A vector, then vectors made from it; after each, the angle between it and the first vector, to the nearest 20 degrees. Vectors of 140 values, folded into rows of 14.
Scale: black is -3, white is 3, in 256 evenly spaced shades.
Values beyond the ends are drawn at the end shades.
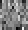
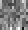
140 degrees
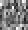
140 degrees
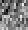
100 degrees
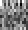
120 degrees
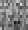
80 degrees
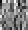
60 degrees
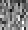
60 degrees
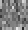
160 degrees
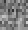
100 degrees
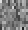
140 degrees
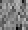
40 degrees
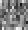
140 degrees
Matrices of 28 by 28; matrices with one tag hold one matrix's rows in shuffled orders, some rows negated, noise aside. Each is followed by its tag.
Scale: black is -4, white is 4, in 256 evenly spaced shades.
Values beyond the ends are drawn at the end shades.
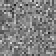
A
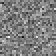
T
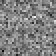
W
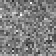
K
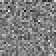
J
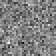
T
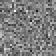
A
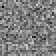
W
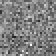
K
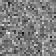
T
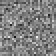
A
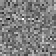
T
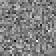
A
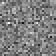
T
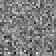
A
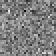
J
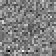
T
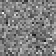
W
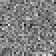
J
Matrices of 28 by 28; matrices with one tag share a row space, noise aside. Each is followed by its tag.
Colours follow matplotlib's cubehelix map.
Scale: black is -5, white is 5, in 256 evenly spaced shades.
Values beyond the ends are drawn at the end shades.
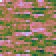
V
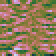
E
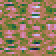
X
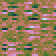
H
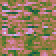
H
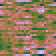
V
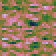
H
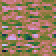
H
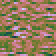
E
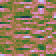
V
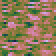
H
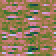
H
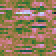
V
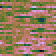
V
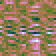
X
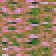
H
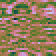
E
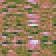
H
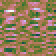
X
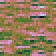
V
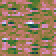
H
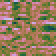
E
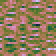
X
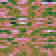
E
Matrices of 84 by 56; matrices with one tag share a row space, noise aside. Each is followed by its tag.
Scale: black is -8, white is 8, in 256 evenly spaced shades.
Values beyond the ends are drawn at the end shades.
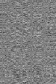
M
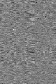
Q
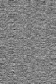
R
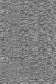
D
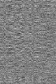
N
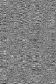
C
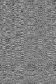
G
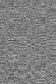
R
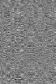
G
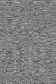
N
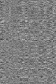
D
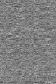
N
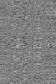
M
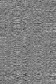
M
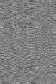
Q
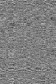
R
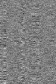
C
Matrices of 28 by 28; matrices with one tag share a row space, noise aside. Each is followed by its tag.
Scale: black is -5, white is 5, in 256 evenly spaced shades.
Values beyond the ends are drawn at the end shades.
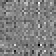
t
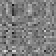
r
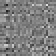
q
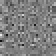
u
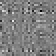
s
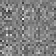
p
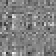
r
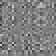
s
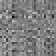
r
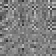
u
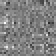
q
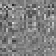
r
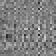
t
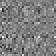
p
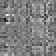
q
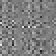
s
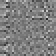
q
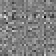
r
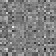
r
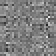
q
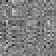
r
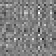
t
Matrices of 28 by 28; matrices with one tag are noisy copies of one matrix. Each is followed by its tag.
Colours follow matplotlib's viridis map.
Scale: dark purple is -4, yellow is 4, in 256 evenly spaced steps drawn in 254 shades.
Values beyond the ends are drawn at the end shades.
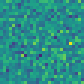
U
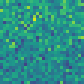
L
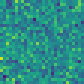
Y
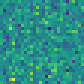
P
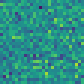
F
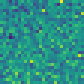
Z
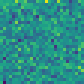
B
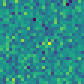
Y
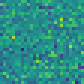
F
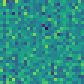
Y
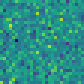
P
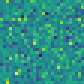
U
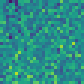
Z
